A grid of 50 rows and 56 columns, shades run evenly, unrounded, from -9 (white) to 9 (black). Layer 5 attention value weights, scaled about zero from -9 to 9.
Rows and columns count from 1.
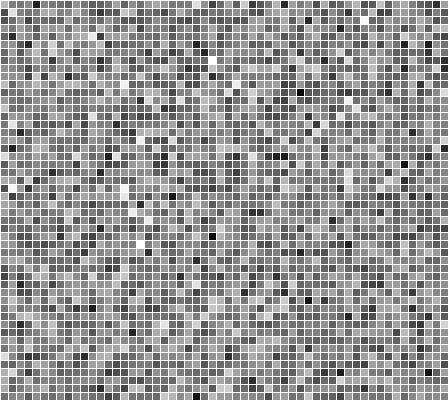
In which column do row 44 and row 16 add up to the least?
2
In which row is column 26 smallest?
40
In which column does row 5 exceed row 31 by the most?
18
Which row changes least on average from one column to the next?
43
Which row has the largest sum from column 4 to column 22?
39
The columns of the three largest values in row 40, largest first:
44, 54, 46
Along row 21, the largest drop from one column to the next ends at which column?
52
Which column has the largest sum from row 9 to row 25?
51
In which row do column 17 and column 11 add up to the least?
27
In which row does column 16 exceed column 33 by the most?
38
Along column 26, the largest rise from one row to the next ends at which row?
41
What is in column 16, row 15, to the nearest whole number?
4
